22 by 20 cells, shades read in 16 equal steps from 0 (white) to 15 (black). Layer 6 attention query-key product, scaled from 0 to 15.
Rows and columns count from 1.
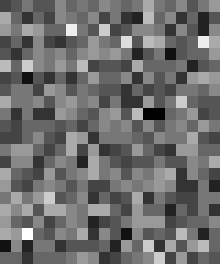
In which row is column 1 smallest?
6
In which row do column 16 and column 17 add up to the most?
5
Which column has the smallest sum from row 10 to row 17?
13
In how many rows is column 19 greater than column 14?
11
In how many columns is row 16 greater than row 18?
12
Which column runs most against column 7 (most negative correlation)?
19
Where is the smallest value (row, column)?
20, 3
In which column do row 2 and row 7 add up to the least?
14
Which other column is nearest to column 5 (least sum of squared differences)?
2
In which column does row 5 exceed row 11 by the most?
16
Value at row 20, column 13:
7
